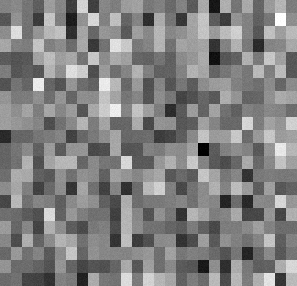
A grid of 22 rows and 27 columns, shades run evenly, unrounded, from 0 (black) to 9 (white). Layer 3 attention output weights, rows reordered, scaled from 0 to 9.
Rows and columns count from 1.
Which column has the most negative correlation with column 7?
22
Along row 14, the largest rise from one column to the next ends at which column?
19
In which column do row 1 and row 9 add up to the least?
16
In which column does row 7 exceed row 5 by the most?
20
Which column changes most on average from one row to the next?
26
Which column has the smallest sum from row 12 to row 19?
4
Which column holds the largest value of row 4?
11
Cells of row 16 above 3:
23
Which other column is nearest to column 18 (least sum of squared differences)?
5
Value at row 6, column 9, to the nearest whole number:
3
